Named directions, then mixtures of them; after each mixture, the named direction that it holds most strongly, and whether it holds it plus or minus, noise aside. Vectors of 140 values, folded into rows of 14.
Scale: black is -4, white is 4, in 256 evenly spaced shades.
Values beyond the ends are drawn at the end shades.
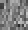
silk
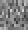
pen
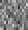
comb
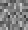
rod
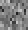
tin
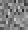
pen, minus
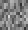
rod, minus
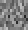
pen, plus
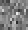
tin, minus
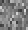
tin, minus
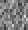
pen, minus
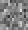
rod, plus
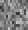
tin, plus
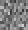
rod, plus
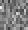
tin, minus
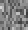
silk, minus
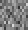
comb, plus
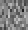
pen, minus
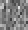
silk, minus
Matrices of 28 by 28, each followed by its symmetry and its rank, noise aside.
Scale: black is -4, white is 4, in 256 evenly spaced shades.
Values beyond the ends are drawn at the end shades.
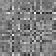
symmetric, rank two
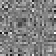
symmetric, rank four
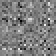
symmetric, rank three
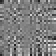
no symmetry, rank three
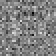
no symmetry, rank four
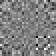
symmetric, rank three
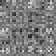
symmetric, rank four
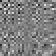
symmetric, rank two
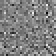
antisymmetric, rank four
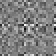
no symmetry, rank two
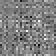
antisymmetric, rank four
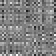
antisymmetric, rank two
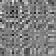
symmetric, rank two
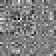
symmetric, rank four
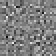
antisymmetric, rank four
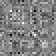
symmetric, rank three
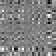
antisymmetric, rank two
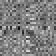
no symmetry, rank three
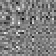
antisymmetric, rank four
